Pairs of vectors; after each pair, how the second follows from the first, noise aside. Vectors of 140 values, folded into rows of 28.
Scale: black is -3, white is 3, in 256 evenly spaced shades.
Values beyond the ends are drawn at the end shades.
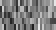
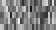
wrapped around, negated.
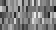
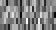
shuffled.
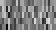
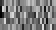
shuffled.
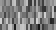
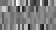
reversed, negated, partly zeroed.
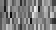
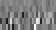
wrapped around, partly zeroed.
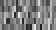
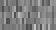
shrunk.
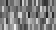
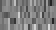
reversed, negated, partly zeroed.
